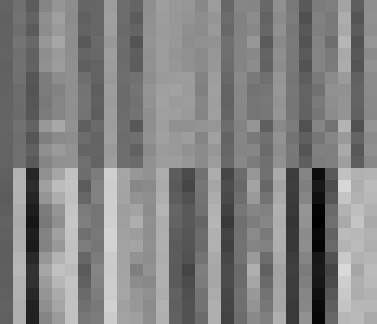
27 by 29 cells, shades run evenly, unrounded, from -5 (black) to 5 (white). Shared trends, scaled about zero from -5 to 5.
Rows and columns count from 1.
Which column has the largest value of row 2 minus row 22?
25
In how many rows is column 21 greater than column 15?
13
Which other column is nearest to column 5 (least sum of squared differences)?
29
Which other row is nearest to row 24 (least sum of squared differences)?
16
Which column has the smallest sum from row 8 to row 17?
3
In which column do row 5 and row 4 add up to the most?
27
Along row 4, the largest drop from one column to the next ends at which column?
28
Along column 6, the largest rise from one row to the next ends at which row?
15
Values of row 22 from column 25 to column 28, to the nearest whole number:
-4 -2 3 2
